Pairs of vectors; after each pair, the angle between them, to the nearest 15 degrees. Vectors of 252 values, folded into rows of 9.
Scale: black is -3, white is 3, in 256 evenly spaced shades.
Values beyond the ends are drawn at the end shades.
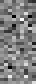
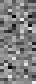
15 degrees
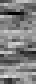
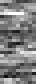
165 degrees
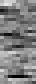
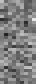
75 degrees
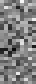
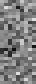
15 degrees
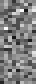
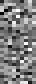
75 degrees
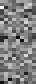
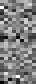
15 degrees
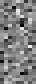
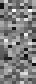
105 degrees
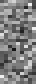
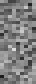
165 degrees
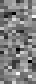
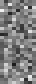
60 degrees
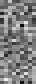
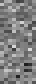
75 degrees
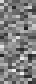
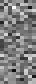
135 degrees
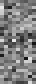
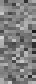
60 degrees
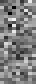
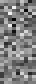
150 degrees
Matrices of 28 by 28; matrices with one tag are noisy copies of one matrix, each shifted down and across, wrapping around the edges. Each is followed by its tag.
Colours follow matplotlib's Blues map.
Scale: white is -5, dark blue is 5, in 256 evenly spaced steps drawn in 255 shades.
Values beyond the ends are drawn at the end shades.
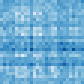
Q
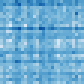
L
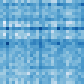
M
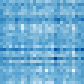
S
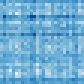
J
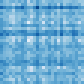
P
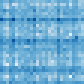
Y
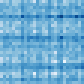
Y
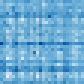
P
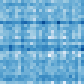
P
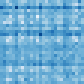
P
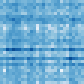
S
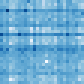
M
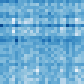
M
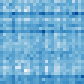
J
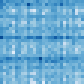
Y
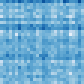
P
